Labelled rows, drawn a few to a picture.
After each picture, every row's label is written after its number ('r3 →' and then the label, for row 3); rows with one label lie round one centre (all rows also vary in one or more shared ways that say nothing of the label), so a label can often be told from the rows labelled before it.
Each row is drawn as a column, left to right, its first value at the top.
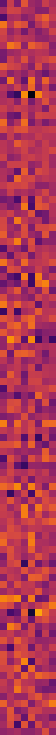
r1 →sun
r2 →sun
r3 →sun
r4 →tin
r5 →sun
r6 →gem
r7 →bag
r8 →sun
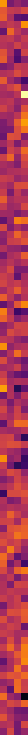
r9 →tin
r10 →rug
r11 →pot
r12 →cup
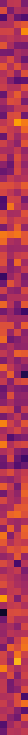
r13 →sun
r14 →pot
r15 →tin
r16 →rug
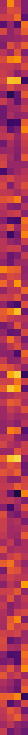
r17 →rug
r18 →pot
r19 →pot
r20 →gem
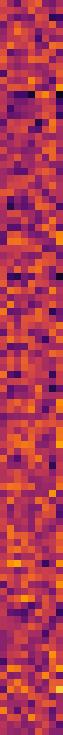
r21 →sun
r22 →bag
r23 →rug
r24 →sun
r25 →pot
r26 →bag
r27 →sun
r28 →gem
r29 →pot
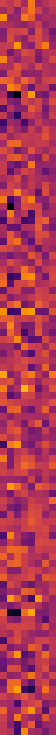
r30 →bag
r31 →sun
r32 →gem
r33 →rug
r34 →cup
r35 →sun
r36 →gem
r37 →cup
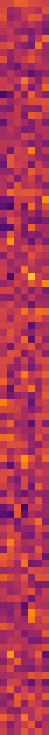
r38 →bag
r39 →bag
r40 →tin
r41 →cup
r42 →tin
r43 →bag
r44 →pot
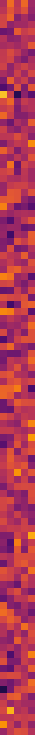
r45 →cup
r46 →cup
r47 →rug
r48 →cup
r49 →bag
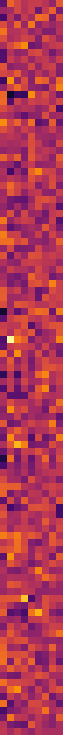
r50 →rug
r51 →tin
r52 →tin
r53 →sun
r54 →cup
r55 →bag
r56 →sun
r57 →pot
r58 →bag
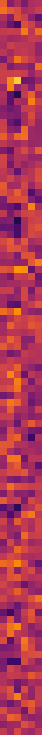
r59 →cup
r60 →pot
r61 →rug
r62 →rug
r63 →sun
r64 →sun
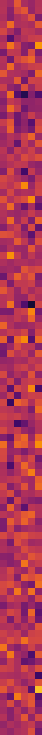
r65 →pot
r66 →gem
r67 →tin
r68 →rug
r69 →rug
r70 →gem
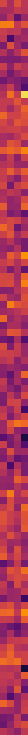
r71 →tin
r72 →bag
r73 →cup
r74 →cup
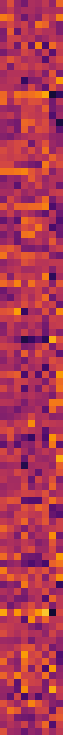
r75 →bag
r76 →bag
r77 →bag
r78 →gem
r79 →pot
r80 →gem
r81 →cup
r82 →bag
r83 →bag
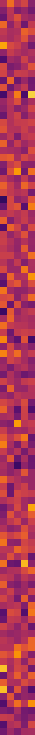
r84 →gem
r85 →tin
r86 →bag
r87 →rug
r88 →rug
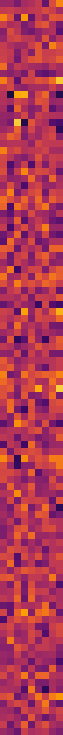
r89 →gem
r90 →rug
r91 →pot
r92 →bag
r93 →pot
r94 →tin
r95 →sun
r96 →gem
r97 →tin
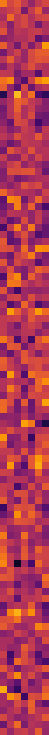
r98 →bag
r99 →pot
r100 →tin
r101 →bag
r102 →sun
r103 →rug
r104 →gem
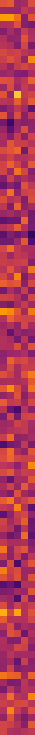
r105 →bag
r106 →bag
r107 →bag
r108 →sun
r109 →cup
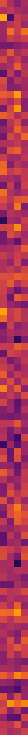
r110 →bag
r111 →rug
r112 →sun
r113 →rug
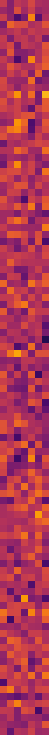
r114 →pot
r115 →gem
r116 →cup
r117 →sun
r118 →bag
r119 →rug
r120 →gem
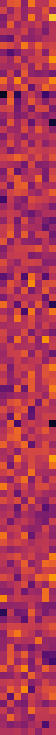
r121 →sun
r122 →bag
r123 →tin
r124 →gem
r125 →bag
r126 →gem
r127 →pot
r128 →gem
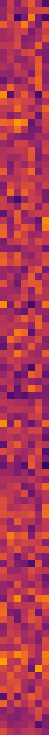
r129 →bag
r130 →tin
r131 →sun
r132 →tin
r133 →tin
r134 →pot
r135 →sun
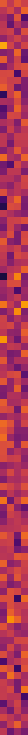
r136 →bag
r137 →pot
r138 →cup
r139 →cup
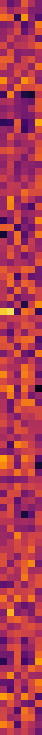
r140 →sun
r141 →rug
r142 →pot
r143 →pot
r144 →pot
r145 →gem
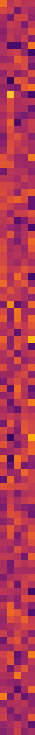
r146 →tin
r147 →cup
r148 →rug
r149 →pot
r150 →bag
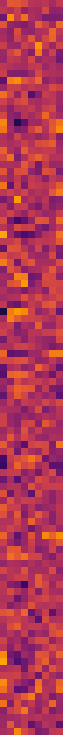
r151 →tin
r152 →bag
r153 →rug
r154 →bag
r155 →sun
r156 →gem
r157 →cup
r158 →rug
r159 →tin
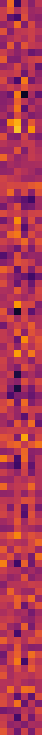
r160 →rug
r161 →tin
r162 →sun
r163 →bag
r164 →sun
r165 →tin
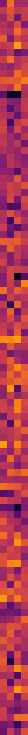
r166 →sun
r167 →rug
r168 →pot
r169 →pot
